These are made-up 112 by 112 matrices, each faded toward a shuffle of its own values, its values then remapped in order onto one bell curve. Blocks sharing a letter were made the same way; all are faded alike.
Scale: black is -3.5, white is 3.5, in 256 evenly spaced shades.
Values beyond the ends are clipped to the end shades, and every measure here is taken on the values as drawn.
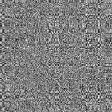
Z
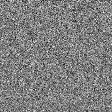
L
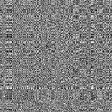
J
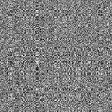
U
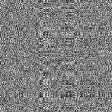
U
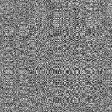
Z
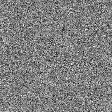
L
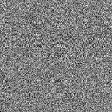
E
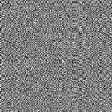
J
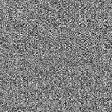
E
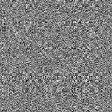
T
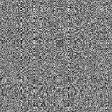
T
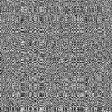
J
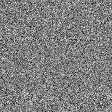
L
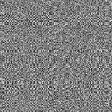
J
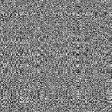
T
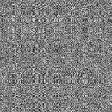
U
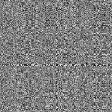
T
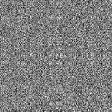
E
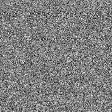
L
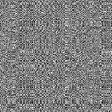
J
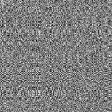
U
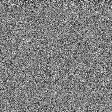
L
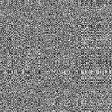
U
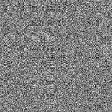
E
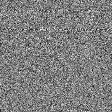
L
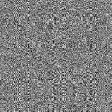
T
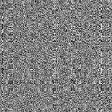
T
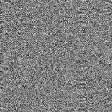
E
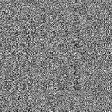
E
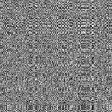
J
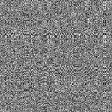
Z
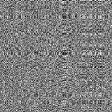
Z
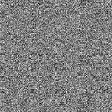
E
